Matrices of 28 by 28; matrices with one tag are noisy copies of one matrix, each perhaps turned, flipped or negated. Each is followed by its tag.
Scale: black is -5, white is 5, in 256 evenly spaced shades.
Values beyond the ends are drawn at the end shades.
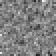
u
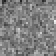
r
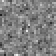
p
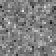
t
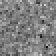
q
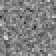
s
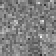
q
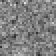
q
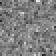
u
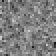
u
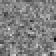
p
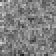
r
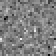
s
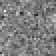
q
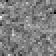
u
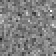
q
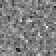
s
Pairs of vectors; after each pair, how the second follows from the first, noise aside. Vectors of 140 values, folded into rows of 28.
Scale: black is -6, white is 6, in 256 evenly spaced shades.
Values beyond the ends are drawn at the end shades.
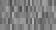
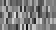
wrapped around, negated, scaled up.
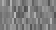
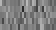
wrapped around, negated.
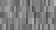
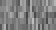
copied.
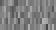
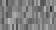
wrapped around, negated.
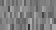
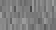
wrapped around, shrunk.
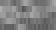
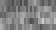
reversed.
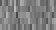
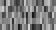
wrapped around, negated, scaled up.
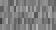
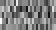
negated, scaled up.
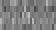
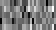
negated, scaled up.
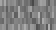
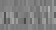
wrapped around, negated, partly zeroed.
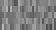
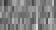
reversed.
